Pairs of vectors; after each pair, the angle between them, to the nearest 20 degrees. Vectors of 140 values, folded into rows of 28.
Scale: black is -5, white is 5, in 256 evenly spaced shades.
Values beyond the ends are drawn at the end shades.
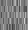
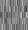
80 degrees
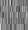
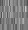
100 degrees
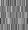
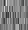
100 degrees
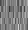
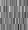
160 degrees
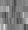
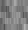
140 degrees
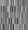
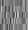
100 degrees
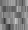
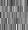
100 degrees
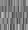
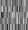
140 degrees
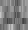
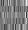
80 degrees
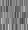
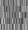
60 degrees
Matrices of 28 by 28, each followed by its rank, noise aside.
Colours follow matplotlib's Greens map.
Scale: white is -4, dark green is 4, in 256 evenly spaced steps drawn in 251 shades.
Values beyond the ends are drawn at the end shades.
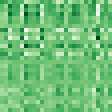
two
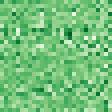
six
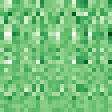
two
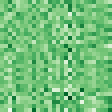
four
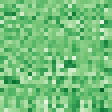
six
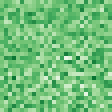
six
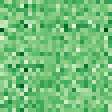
four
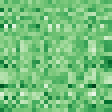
three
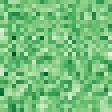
six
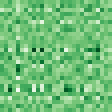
three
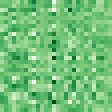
three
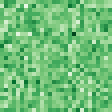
six
